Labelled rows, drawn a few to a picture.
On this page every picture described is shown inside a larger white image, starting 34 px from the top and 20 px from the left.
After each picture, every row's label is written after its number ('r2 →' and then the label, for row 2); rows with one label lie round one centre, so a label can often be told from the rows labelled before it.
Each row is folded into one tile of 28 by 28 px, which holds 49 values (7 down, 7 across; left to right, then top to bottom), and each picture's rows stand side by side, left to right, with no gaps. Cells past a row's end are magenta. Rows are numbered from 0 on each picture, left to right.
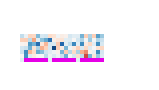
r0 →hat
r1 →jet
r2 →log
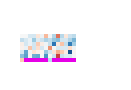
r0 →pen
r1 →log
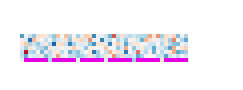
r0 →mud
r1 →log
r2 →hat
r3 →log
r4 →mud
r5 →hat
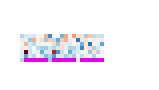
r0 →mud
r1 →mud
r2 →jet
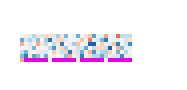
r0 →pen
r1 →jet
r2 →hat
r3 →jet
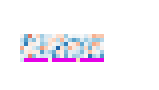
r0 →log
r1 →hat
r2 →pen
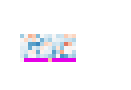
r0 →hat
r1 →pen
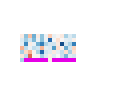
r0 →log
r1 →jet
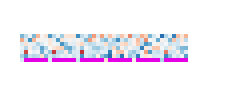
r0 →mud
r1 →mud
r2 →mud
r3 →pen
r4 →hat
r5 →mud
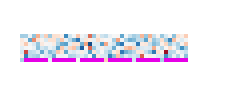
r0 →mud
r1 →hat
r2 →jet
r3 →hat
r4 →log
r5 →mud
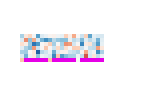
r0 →hat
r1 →pen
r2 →log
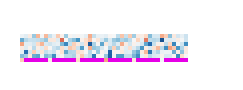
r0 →pen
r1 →hat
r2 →jet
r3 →pen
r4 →hat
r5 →jet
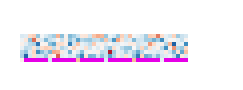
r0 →hat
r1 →log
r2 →pen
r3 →mud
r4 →pen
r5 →jet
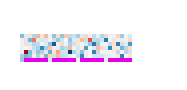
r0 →mud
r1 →log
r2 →hat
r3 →jet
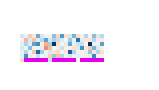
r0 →hat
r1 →log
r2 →jet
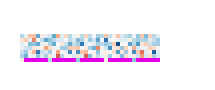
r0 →hat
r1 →log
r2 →log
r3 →jet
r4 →log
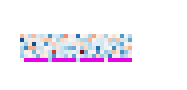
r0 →jet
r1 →mud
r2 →mud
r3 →hat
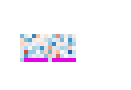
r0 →mud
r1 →log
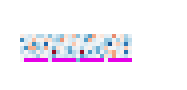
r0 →jet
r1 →mud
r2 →mud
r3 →log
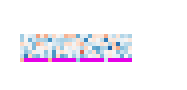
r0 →pen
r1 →pen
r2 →mud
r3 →jet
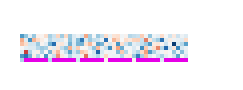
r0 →mud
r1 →log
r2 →log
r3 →jet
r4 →hat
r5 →jet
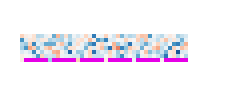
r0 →jet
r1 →log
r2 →hat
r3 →jet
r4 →hat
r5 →hat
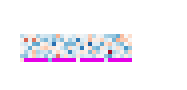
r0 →hat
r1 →log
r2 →jet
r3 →mud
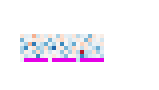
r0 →jet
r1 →jet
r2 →mud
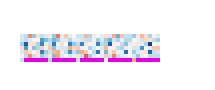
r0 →log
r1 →log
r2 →log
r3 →log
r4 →hat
